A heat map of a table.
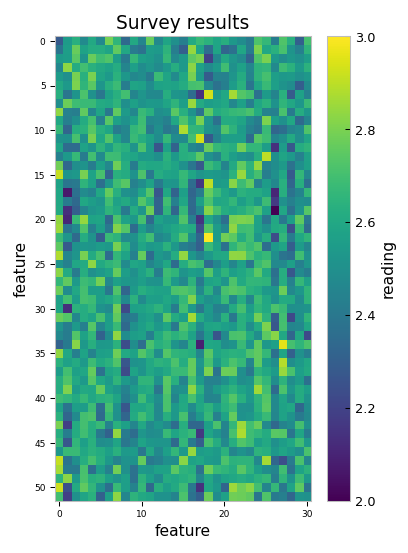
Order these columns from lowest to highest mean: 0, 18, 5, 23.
5, 23, 18, 0
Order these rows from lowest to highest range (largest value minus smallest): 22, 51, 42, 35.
42, 35, 51, 22
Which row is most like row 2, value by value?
11
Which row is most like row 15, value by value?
24
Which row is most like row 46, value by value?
7
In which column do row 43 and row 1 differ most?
16
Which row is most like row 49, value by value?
27
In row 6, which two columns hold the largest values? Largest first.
18, 21
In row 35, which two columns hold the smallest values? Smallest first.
28, 26
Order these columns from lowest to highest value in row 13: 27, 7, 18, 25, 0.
0, 18, 27, 7, 25
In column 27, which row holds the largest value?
34
